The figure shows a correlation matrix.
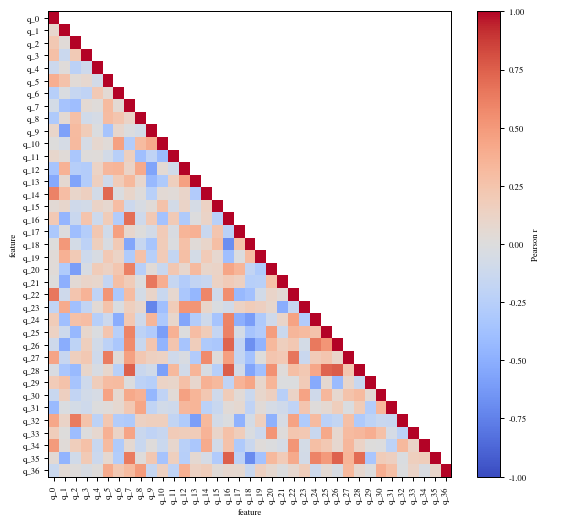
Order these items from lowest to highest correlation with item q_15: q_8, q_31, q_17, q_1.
q_31, q_8, q_1, q_17
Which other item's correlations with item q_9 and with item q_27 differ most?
q_5
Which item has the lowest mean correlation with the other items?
q_18
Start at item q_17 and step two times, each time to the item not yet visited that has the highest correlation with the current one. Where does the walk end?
q_10
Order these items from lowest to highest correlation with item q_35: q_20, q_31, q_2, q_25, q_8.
q_2, q_8, q_31, q_20, q_25
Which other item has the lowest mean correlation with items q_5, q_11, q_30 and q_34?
q_9
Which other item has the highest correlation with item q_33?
q_20
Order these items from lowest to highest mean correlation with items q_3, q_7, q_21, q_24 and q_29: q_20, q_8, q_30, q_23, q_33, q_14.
q_23, q_8, q_30, q_14, q_33, q_20
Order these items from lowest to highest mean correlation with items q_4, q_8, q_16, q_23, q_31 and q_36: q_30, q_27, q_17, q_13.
q_17, q_27, q_13, q_30
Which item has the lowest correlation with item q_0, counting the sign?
q_13
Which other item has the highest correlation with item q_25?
q_28
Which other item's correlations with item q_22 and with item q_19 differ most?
q_16
